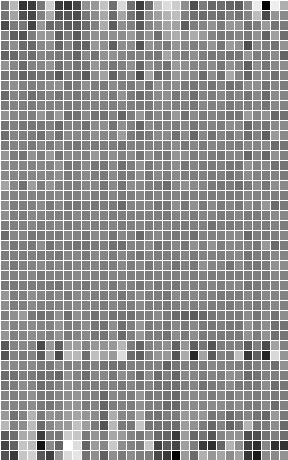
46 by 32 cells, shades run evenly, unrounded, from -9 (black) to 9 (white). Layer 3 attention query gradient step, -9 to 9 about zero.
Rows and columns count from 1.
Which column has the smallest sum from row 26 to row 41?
20
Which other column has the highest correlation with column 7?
16
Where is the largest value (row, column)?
45, 8
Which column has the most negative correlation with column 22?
14
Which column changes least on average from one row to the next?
25
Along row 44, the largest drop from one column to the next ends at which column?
5
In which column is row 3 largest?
12
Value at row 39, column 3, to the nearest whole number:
1
